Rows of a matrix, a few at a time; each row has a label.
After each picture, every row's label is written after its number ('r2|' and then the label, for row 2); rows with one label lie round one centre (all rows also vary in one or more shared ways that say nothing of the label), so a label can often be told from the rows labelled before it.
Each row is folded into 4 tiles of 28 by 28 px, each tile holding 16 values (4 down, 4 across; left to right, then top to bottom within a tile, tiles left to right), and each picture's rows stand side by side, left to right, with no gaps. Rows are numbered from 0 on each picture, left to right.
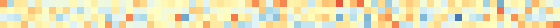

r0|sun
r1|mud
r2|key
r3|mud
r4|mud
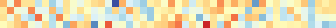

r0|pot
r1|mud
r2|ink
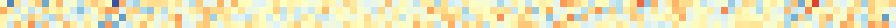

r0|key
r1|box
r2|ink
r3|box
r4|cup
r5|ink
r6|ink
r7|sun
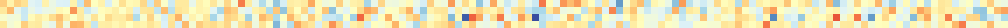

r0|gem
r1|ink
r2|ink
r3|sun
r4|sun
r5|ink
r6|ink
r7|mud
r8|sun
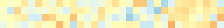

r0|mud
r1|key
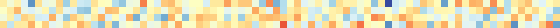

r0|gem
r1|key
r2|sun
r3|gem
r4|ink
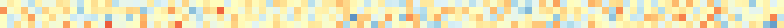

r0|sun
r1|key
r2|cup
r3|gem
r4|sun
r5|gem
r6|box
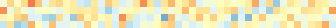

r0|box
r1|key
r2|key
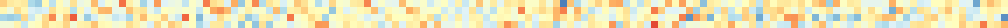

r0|mud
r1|pot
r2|ink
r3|cup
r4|key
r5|ink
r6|ink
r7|box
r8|sun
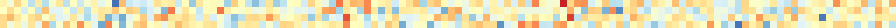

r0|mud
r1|gem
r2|box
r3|pot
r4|gem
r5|ink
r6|gem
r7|ink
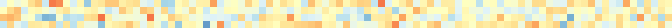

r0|pot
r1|pot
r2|mud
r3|mud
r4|mud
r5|box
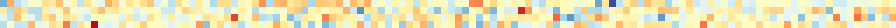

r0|mud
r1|box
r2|key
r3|gem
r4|cup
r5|key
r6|box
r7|cup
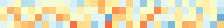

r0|pot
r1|ink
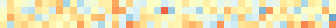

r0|gem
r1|ink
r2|mud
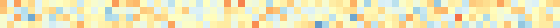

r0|mud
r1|sun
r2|box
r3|box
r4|sun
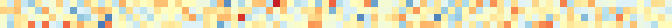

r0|mud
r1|box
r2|cup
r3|cup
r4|sun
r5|key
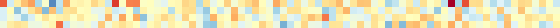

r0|key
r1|mud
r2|gem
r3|gem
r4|key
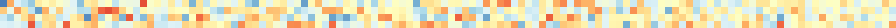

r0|box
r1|gem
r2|sun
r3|sun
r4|mud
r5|cup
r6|ink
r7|pot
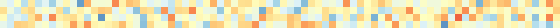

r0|cup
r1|pot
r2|mud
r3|gem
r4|pot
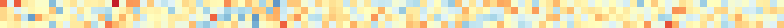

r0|mud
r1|mud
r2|mud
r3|cup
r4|pot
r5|sun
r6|ink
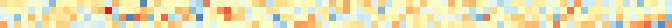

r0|key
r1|sun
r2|ink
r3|gem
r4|mud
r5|gem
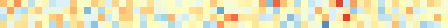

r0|gem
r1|pot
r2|cup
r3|key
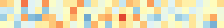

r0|mud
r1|box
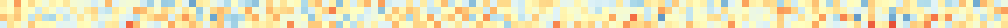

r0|box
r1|cup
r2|sun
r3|gem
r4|pot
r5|cup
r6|key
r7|sun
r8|box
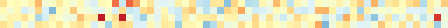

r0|gem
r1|cup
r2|ink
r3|mud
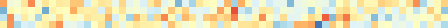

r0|key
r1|gem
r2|gem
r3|ink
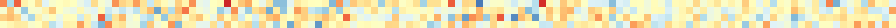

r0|mud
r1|ink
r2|gem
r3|key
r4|sun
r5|ink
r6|mud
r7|gem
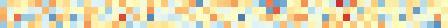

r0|box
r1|ink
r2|ink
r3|key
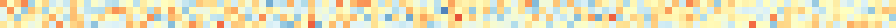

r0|gem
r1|pot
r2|box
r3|box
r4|ink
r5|gem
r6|mud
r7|ink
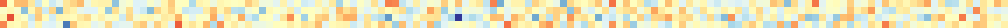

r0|ink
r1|mud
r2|mud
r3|ink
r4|mud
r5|box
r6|pot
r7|pot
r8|mud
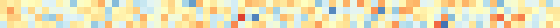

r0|pot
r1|cup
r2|mud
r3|ink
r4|mud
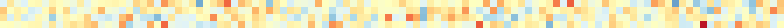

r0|ink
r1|pot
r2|sun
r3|cup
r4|box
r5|pot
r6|box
